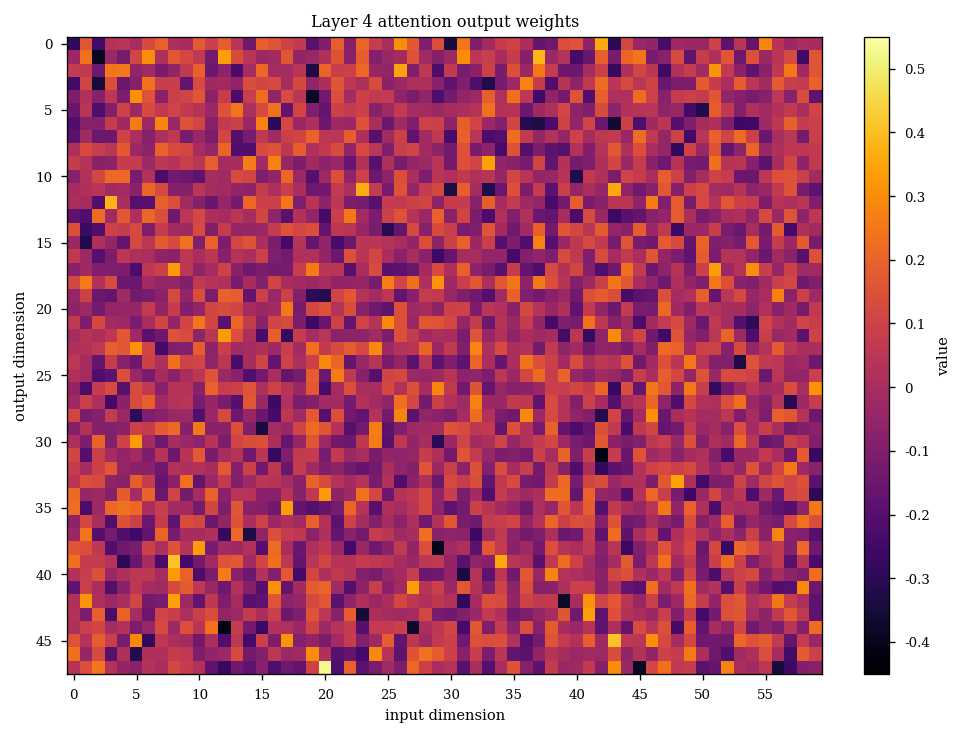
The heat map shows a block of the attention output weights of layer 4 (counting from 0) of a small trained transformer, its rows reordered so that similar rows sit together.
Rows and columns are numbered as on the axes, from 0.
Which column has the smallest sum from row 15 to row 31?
16
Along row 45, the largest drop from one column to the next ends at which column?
6
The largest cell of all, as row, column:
47, 20
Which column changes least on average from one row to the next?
18
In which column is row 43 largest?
41
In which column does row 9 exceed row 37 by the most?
14
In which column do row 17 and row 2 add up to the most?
51
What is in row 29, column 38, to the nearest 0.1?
0.2
